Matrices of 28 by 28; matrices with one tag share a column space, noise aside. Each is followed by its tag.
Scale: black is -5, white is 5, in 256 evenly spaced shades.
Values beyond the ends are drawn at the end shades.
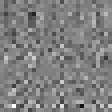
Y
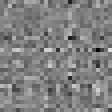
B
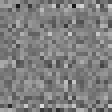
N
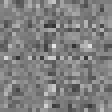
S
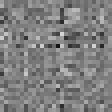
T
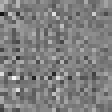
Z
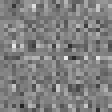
S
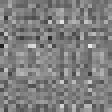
T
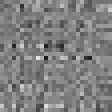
S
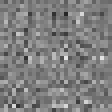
Y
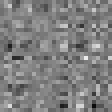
S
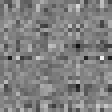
S
